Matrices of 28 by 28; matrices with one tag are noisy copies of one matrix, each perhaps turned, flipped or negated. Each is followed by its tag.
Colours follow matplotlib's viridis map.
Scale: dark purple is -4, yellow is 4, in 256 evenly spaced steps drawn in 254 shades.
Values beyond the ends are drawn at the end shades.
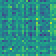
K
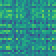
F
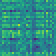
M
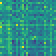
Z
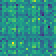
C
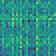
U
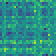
C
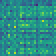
K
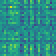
F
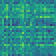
M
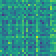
K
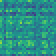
C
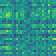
F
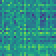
Z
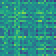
U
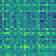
Z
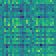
M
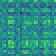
C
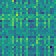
U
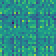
U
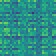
U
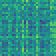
K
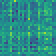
M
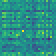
M
